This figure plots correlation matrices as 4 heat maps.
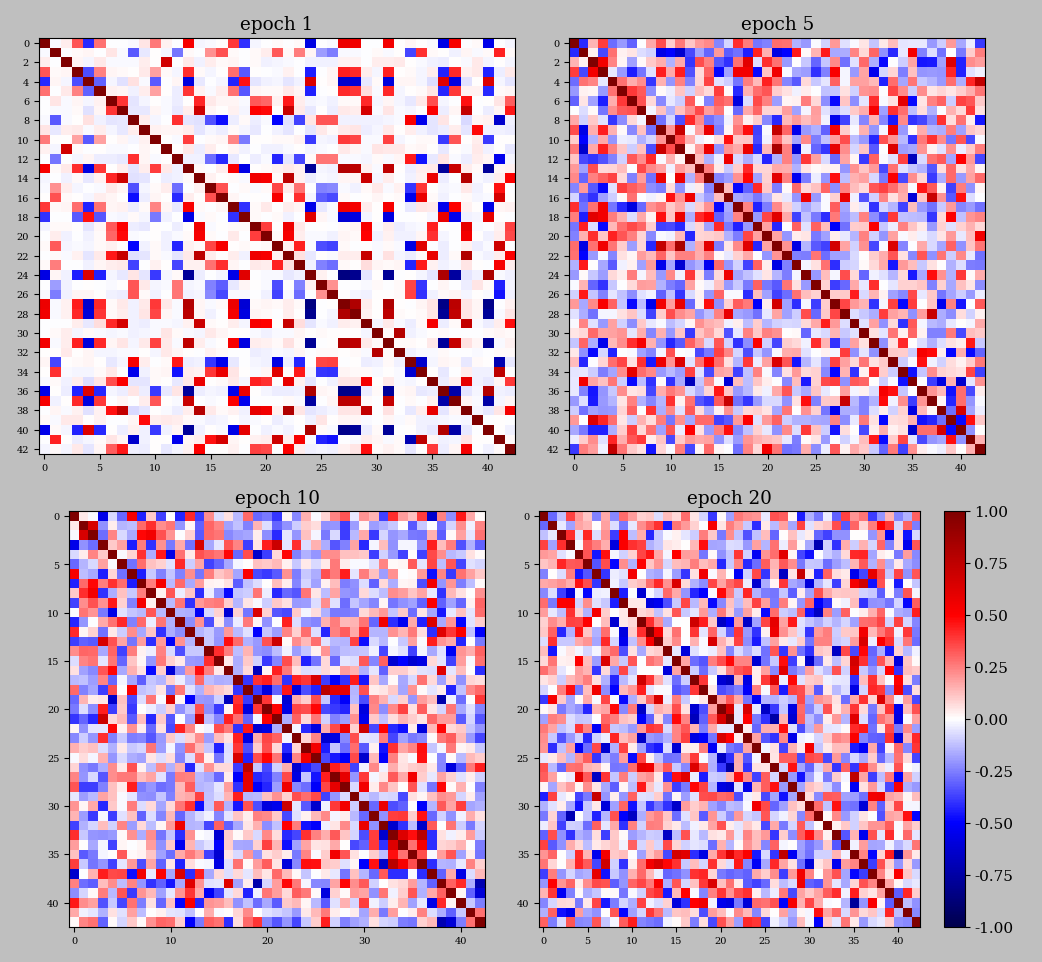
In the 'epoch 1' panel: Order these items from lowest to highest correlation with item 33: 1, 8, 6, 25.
1, 6, 25, 8
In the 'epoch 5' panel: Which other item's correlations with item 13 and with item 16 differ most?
37
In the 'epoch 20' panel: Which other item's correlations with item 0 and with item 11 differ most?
23
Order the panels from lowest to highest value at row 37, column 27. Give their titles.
epoch 20, epoch 10, epoch 5, epoch 1
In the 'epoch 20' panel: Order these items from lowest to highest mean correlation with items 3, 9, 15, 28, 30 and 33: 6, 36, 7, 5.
36, 7, 6, 5
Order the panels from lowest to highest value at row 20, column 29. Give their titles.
epoch 5, epoch 10, epoch 20, epoch 1
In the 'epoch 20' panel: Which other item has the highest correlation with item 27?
35
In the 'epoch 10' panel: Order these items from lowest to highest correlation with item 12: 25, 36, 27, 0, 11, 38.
11, 25, 36, 27, 0, 38
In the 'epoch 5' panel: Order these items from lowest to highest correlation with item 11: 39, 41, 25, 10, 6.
25, 6, 41, 39, 10
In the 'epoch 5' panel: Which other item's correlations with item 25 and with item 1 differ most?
22
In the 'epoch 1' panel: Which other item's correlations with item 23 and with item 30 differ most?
32
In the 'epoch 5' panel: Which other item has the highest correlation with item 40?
38
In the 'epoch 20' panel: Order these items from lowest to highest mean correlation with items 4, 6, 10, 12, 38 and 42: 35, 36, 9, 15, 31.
31, 9, 35, 36, 15
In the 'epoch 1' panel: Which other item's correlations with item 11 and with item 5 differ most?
2
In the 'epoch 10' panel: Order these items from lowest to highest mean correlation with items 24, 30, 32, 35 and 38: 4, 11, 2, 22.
2, 4, 11, 22
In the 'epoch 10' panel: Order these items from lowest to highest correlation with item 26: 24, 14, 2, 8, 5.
24, 2, 8, 5, 14
